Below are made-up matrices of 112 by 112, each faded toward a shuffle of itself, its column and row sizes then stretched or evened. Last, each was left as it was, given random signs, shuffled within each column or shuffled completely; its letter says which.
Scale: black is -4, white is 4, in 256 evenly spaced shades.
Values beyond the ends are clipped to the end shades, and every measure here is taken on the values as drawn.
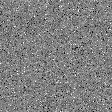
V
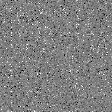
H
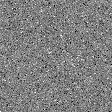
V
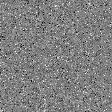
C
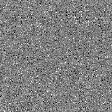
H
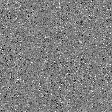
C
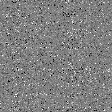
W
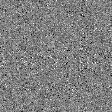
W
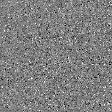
W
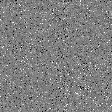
C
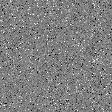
C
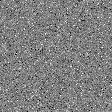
V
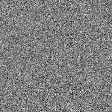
W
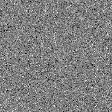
C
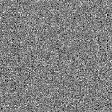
H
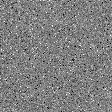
V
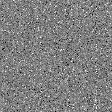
C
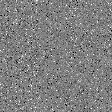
C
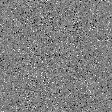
C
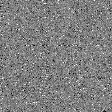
W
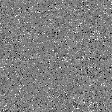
H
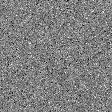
V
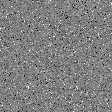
V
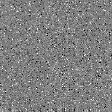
H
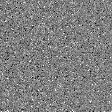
W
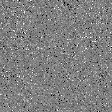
H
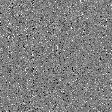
C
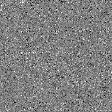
W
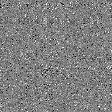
H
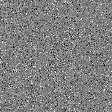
C
